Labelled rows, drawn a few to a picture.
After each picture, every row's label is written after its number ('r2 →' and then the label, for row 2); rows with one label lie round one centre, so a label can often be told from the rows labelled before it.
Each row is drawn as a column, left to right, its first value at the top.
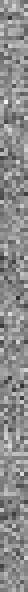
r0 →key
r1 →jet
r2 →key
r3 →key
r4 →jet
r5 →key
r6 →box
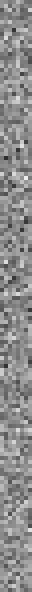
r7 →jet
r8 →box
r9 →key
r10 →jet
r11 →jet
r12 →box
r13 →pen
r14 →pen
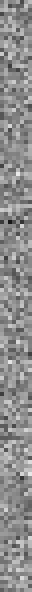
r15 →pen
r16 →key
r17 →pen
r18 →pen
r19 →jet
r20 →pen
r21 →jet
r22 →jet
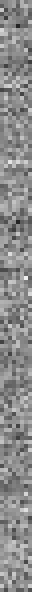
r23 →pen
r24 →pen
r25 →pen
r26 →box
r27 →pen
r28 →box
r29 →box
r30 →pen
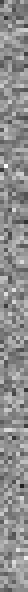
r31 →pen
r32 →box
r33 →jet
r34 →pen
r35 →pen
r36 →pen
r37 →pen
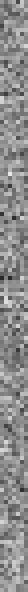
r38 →jet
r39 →pen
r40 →jet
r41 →pen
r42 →pen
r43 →box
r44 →key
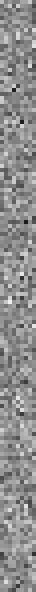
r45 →jet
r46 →box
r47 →box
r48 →pen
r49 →box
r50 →jet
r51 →box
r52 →jet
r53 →pen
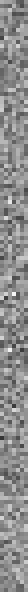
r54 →key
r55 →box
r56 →box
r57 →jet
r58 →pen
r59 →pen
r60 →pen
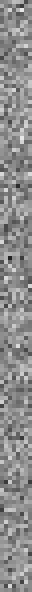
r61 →jet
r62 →box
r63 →key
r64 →box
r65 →pen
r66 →key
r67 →pen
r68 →jet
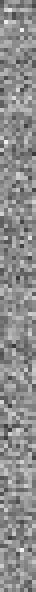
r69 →pen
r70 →key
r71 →key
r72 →key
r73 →jet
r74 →pen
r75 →key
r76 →key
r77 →pen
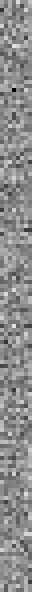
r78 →jet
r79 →box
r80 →jet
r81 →pen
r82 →jet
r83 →pen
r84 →key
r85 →key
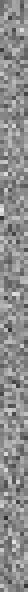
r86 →pen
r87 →jet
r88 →key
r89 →jet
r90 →box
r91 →pen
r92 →box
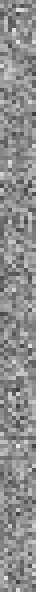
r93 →jet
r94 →pen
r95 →jet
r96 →pen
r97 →key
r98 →key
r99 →pen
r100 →jet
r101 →box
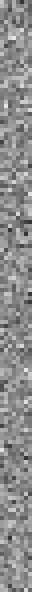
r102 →jet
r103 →jet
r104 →box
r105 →box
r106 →pen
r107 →pen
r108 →jet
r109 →pen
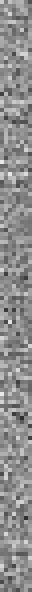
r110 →jet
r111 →key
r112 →jet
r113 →jet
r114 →jet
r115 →jet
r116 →jet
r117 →pen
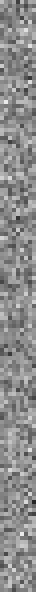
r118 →jet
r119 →jet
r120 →pen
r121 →box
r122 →pen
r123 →key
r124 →pen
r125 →key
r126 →box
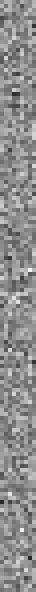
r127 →box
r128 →key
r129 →key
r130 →box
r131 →box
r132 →jet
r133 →jet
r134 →key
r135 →box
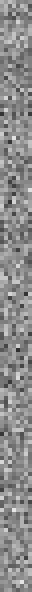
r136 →box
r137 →key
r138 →jet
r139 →box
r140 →pen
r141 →box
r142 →key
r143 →box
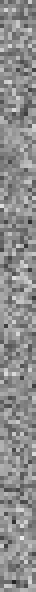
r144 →box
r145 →key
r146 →key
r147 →key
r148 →key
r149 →box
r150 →box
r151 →pen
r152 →jet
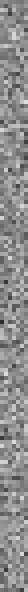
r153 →key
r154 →key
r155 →pen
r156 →box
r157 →box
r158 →pen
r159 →jet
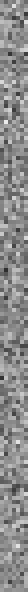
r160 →key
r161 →pen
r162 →key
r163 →box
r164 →box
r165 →jet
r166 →key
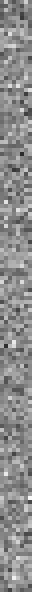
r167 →pen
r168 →key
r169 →pen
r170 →pen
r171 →pen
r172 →pen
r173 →box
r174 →box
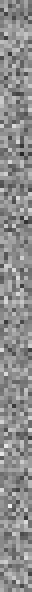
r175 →jet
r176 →key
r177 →pen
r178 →jet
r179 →box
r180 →pen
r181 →box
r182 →pen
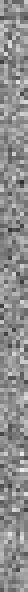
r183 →box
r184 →jet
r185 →key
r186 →box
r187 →key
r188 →jet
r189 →jet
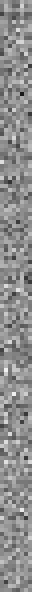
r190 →pen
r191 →key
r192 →jet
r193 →key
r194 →pen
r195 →box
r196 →jet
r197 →key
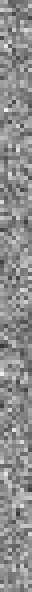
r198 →key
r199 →key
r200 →jet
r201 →pen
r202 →jet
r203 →pen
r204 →pen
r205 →box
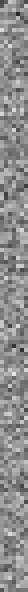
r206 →pen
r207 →key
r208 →key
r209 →key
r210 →pen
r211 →pen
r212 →box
